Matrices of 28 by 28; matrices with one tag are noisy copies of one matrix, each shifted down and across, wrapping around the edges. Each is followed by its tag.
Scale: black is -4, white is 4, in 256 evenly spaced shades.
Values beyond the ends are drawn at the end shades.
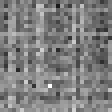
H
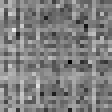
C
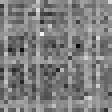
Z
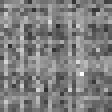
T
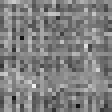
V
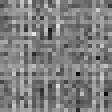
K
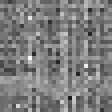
V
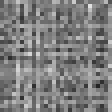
C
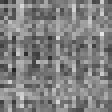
T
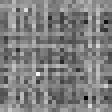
V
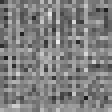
K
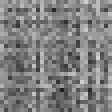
H
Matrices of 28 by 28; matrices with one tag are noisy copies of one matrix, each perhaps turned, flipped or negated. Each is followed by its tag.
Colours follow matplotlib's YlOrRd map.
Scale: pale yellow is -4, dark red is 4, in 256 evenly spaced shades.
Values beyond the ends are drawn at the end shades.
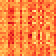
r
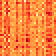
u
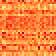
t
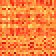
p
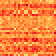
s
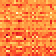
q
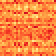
s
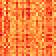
u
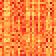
u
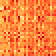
q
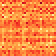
p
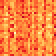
s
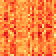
s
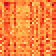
t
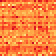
u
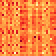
p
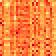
t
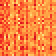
q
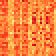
r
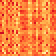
p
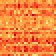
s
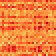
u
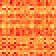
p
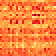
r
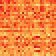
q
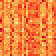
s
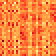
p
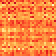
p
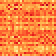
u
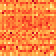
t
